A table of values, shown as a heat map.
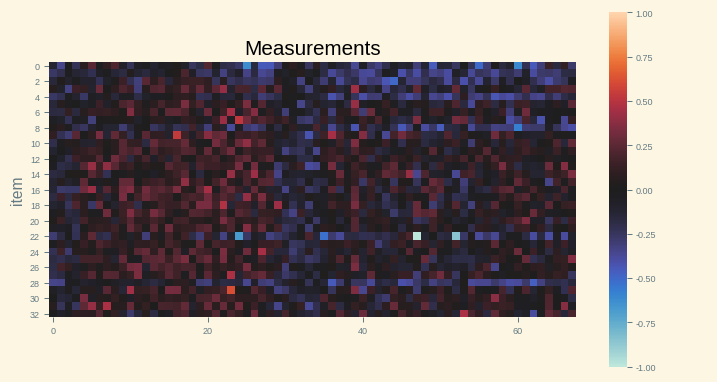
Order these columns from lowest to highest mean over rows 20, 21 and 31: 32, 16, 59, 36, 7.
32, 59, 36, 16, 7
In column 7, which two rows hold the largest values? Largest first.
31, 13
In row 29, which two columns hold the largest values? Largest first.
23, 10
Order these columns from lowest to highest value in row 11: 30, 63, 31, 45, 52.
30, 31, 52, 45, 63
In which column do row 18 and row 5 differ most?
29
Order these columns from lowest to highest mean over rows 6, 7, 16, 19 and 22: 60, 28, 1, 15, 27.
1, 60, 28, 27, 15
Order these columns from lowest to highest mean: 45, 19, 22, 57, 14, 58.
45, 57, 58, 19, 14, 22
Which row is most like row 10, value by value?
5
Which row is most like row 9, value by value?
12
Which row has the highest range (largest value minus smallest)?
22
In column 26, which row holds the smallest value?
8
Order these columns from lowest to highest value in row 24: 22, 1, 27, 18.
1, 18, 22, 27
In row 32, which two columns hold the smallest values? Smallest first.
62, 10
